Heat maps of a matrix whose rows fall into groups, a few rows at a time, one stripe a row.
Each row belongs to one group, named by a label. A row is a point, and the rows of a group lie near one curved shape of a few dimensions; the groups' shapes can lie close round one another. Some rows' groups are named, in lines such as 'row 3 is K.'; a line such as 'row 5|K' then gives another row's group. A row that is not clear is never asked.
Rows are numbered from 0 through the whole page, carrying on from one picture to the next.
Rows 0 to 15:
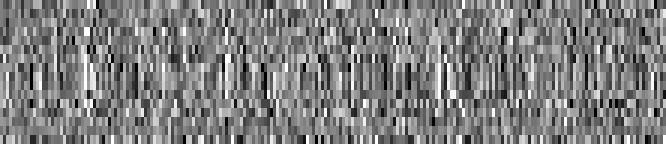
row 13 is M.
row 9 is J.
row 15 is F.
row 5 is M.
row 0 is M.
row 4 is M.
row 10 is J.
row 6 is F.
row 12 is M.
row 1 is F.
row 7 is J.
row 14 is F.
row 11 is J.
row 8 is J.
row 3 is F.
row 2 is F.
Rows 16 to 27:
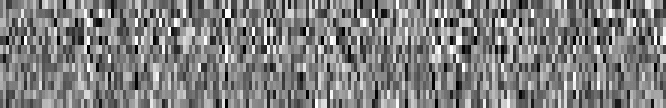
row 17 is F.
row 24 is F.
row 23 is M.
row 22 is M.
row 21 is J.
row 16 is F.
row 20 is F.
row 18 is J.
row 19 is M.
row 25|F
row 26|F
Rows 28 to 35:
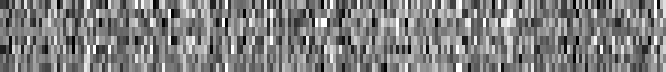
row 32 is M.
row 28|F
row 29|M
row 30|F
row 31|F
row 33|M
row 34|F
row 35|F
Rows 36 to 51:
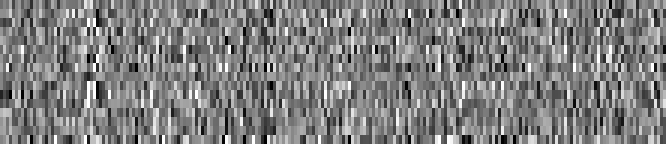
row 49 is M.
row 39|J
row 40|M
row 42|M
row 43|J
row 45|M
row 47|F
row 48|M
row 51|J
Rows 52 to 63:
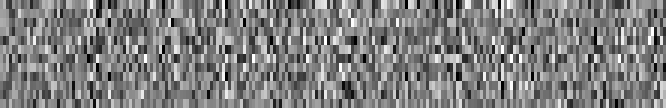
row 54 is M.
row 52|F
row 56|M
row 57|J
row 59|J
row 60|F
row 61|M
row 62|M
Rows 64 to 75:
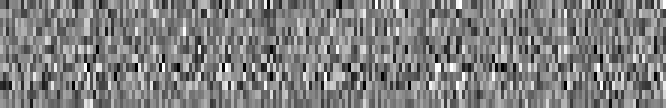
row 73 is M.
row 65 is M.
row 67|F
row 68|J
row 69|M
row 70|J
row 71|J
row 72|M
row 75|J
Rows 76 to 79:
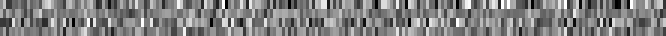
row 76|F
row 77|J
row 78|M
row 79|F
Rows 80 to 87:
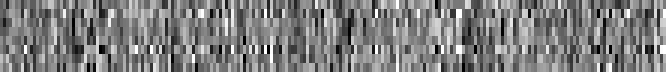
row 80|F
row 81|F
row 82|M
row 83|M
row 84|M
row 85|F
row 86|M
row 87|M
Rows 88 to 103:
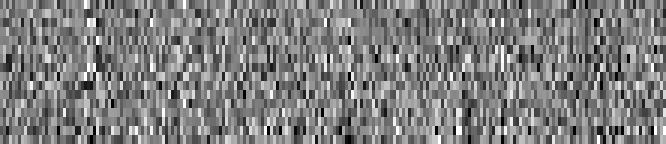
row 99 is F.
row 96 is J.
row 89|J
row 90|M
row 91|J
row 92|J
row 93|J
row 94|F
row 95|M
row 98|M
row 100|F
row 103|M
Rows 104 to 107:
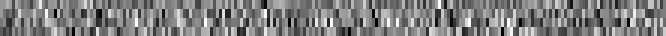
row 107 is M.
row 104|J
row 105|J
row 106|F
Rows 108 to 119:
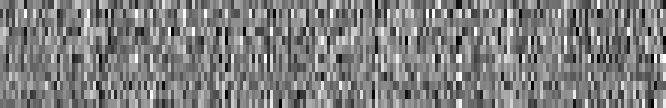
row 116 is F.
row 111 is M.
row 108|F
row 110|F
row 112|F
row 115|F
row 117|J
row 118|F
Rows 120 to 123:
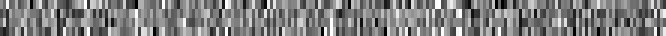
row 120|J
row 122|F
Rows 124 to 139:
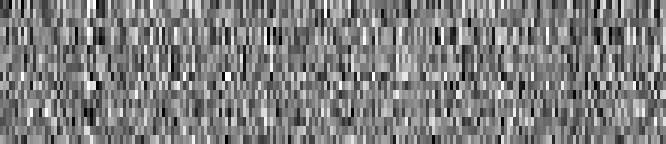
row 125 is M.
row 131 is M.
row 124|M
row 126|F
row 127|J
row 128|J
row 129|M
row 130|M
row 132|F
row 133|J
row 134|F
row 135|J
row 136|J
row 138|F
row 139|M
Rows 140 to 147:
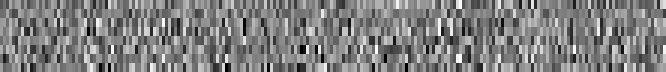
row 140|F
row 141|J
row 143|M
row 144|J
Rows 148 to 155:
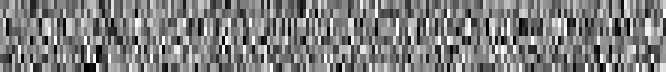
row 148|F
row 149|F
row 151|F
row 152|J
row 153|J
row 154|M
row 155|J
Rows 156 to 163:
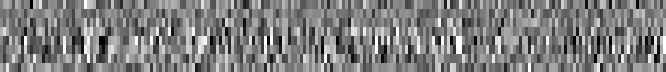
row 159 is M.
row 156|J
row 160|F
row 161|F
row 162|M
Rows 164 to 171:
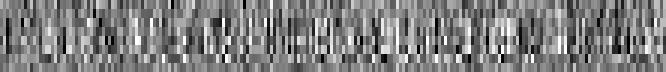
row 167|F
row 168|F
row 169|F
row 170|F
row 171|F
